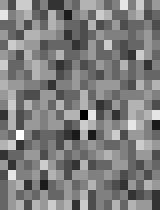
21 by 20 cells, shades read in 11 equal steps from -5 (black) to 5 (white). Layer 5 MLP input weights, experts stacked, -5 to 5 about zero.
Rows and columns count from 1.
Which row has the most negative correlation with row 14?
12
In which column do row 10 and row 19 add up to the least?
4
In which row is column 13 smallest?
11
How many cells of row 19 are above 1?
3
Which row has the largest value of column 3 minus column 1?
14
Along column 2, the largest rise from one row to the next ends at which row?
18
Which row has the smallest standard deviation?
8
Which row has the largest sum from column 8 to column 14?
13
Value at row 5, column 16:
-2
